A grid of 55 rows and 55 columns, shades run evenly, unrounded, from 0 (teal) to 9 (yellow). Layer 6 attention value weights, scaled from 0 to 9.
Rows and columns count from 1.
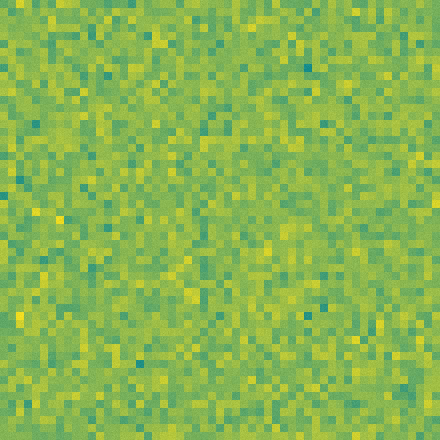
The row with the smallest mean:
53
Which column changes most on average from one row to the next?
39
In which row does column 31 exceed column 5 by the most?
16
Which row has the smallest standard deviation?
14
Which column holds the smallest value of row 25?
1
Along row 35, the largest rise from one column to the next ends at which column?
6
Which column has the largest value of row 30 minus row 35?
36
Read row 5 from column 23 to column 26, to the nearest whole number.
4 5 3 4
